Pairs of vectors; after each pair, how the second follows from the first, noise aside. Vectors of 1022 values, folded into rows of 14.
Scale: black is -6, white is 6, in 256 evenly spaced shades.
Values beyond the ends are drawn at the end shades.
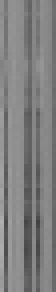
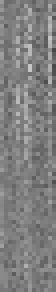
reversed, negated, partly zeroed.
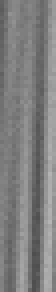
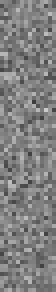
shuffled.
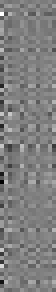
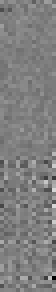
reversed, negated, partly zeroed.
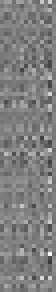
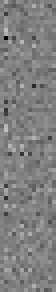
reversed, negated, partly zeroed.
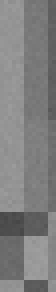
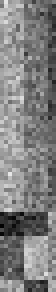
scaled up.
